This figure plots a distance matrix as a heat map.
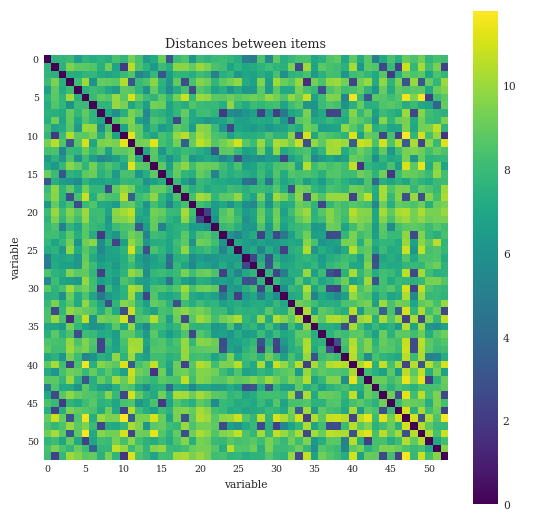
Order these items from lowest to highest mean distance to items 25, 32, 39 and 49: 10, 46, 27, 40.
27, 40, 46, 10
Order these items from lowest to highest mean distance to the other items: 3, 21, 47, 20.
3, 21, 20, 47
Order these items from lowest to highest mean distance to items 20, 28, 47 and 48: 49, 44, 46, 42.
49, 46, 44, 42
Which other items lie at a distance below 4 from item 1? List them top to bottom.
10, 33, 44, 46, 52
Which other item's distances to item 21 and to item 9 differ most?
20
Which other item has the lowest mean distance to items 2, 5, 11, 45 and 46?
15
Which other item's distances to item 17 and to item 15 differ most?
45
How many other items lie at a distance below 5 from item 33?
5
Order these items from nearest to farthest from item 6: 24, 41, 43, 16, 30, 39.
39, 16, 43, 30, 41, 24
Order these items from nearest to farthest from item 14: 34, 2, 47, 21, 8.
2, 8, 21, 34, 47
